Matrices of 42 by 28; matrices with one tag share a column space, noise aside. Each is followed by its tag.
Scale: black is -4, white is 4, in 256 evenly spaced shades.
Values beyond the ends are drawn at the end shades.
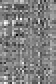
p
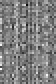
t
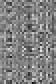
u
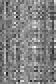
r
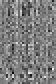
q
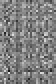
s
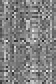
r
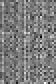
u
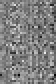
t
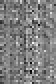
p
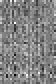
q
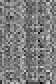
u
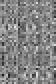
t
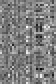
t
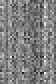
s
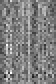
q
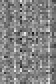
s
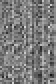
t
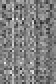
p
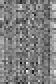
p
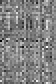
r
